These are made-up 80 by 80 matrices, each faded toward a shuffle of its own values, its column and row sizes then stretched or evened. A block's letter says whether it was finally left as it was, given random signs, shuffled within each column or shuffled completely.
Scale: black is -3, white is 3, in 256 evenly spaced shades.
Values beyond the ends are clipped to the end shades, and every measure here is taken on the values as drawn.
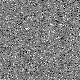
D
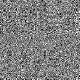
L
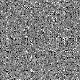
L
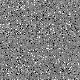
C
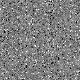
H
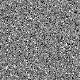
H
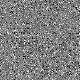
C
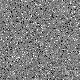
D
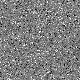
D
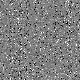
H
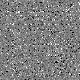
L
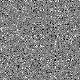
C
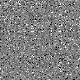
L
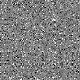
L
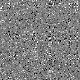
L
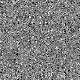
L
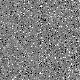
H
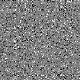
L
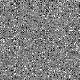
L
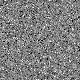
D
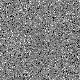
H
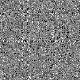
L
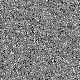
D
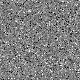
D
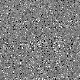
C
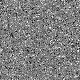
D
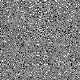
L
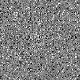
L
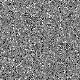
H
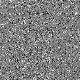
C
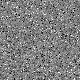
D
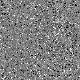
H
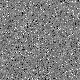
D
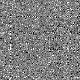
L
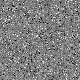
D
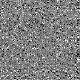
L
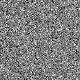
H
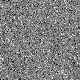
D
